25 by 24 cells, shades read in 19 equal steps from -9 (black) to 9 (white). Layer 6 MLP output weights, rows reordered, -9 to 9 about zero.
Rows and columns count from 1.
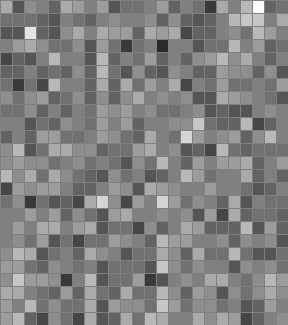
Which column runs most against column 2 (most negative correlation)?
9
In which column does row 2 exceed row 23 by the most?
21
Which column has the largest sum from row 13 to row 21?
14
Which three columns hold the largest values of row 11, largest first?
16, 23, 13
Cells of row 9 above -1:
13
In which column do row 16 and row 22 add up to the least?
6
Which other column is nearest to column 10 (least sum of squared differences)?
15
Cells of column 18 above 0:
7
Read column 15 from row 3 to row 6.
3 0 0 1
